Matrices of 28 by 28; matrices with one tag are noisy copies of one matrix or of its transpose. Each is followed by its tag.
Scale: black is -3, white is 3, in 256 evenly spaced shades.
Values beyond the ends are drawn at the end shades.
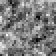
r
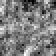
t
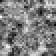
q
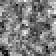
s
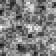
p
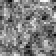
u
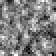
u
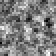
p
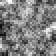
t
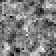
q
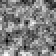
s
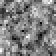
r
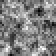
q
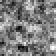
p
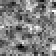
p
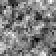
r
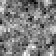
t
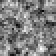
q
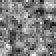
q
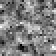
p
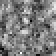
s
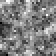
t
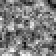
s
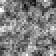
t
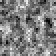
p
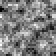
u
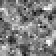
q
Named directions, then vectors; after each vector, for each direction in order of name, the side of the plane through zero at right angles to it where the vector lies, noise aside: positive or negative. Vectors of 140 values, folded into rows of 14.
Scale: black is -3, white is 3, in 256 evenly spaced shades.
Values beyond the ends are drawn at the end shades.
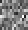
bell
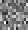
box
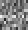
positive, positive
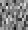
negative, negative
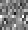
positive, positive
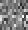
positive, positive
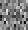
negative, negative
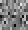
negative, negative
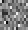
negative, positive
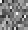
negative, positive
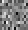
positive, negative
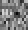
positive, negative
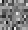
negative, positive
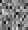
positive, negative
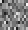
negative, positive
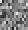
negative, positive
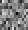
positive, negative
